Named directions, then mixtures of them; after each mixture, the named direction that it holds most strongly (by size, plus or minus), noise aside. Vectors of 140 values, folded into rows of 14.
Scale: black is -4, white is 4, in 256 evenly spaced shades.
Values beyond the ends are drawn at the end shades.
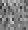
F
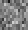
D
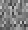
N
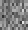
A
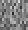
N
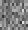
A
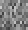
N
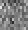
F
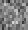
D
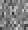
N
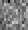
D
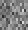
A
